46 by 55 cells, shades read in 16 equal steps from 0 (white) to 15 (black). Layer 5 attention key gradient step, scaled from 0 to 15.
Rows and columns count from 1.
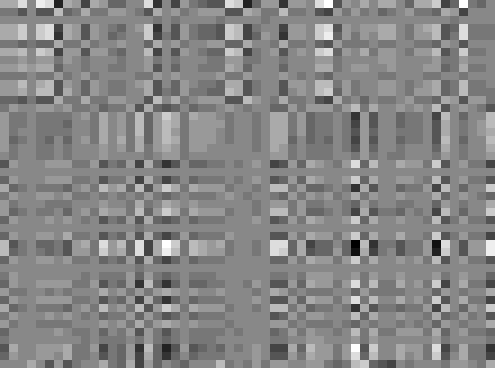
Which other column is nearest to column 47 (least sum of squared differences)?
11
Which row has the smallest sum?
1
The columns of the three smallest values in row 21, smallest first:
40, 49, 42
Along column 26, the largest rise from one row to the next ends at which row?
2
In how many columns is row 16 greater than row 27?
11
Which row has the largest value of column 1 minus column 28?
13
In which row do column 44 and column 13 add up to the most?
46
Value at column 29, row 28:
6
